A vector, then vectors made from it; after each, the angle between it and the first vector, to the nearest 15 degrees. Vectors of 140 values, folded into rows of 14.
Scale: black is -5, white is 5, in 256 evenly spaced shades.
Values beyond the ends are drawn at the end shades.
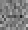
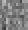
60 degrees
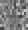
45 degrees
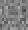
120 degrees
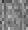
90 degrees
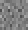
45 degrees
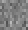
75 degrees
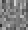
120 degrees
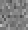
30 degrees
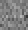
135 degrees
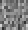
60 degrees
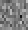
45 degrees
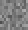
45 degrees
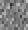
60 degrees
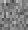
120 degrees
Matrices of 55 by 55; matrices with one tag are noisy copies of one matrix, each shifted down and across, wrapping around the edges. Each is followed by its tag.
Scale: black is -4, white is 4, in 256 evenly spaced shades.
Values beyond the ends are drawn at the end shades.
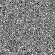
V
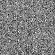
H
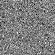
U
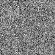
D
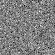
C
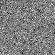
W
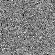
W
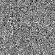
D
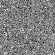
D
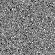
U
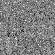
D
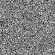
W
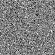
U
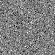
C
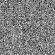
D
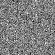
H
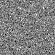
U
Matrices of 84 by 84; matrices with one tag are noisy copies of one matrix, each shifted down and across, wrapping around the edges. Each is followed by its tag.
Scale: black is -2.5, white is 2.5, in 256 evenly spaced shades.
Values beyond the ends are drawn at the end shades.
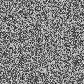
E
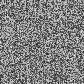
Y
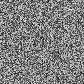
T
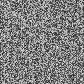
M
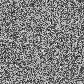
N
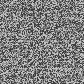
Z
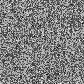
Y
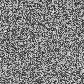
N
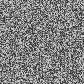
T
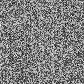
E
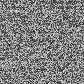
Z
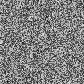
T
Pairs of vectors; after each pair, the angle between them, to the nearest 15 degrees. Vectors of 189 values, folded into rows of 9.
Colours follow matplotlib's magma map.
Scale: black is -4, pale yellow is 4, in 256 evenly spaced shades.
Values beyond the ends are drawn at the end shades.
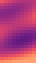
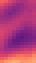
15 degrees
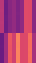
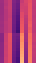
75 degrees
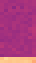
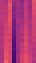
90 degrees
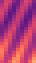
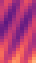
15 degrees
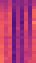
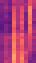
150 degrees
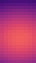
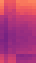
150 degrees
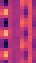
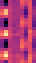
15 degrees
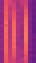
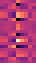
90 degrees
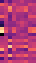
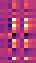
90 degrees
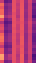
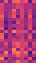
60 degrees
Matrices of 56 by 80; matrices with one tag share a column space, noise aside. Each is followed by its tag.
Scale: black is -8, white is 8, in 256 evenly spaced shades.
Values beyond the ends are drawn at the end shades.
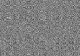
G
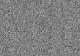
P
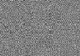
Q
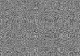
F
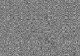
G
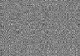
Q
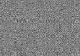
F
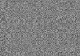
F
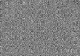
P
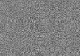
F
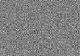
Q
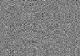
Q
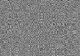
Q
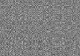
G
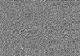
Q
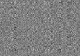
P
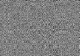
Q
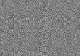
F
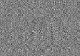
P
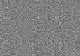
G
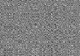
Q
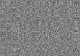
P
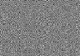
Q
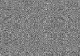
F
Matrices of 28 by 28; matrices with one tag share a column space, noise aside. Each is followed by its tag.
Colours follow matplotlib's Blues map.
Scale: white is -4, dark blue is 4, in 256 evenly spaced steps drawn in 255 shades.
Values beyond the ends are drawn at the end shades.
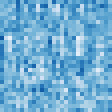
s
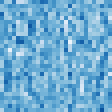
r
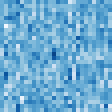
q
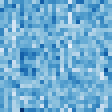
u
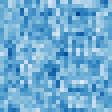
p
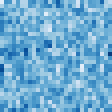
p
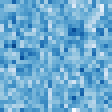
u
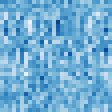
r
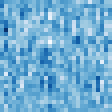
r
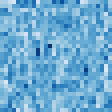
p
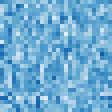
q
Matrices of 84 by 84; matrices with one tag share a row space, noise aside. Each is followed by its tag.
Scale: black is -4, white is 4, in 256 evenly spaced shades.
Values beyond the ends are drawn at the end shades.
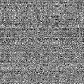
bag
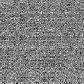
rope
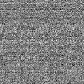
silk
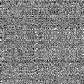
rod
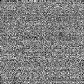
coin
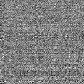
rod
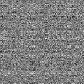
silk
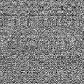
silk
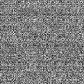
coin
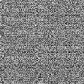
rod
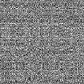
bag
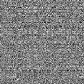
coin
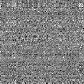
coin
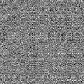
silk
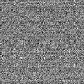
rope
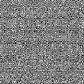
coin
